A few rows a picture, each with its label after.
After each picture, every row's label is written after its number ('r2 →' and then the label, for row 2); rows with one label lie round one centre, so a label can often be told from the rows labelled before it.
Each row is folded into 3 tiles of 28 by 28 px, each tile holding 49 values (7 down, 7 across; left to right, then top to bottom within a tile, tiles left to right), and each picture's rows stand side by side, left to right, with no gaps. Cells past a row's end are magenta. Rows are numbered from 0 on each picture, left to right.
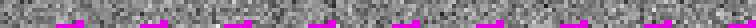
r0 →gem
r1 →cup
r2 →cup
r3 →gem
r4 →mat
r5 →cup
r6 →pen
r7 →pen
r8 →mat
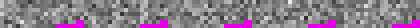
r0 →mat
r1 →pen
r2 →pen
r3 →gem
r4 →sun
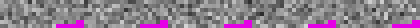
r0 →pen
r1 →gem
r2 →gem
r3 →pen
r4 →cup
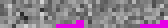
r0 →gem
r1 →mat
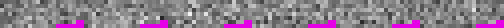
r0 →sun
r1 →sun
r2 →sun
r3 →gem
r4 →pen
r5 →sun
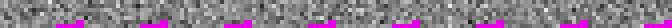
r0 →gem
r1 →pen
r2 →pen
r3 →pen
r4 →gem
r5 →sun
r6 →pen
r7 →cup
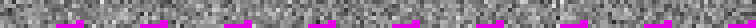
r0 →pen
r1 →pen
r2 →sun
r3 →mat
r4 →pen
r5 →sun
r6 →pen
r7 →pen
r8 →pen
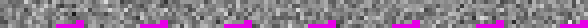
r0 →sun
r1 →pen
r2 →sun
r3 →cup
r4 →sun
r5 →pen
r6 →cup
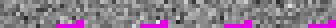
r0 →gem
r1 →pen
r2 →pen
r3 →cup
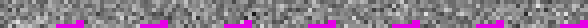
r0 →sun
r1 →sun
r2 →pen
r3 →gem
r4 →gem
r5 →cup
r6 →gem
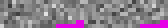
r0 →mat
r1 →cup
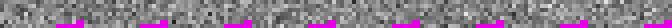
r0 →sun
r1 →gem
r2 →mat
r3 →gem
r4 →gem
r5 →mat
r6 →gem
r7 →pen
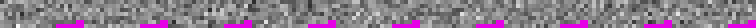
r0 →gem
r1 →gem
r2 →mat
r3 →sun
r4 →pen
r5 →gem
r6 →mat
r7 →mat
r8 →cup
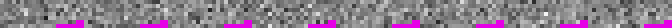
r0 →cup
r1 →mat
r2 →gem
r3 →gem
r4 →sun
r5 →cup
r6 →gem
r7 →mat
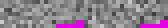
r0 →pen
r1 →sun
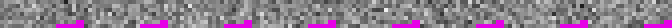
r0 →pen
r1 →sun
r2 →mat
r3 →sun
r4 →gem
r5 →cup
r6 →pen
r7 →mat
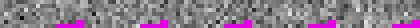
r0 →cup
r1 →pen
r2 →pen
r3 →mat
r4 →pen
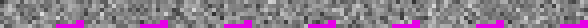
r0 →gem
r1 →gem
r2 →pen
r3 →pen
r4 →cup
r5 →sun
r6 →mat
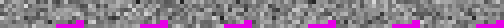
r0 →gem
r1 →gem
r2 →pen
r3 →sun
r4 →cup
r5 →pen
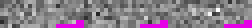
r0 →sun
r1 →sun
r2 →cup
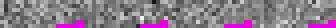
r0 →pen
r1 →mat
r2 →pen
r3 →sun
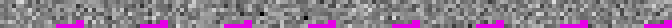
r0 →pen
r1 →mat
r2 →sun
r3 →pen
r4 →pen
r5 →mat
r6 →sun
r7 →cup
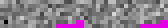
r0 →mat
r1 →mat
